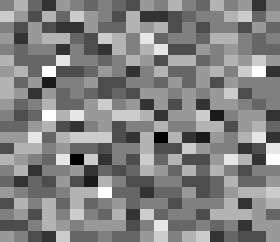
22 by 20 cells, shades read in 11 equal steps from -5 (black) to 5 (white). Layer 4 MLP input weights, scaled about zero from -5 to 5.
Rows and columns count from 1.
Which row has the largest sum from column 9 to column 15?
11
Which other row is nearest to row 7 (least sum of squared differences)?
12
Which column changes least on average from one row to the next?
9
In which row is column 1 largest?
2
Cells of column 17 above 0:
12
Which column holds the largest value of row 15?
20
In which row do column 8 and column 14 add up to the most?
18
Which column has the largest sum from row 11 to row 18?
5
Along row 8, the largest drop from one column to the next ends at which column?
4
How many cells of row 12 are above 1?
5
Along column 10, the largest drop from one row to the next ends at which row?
7
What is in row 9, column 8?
-2
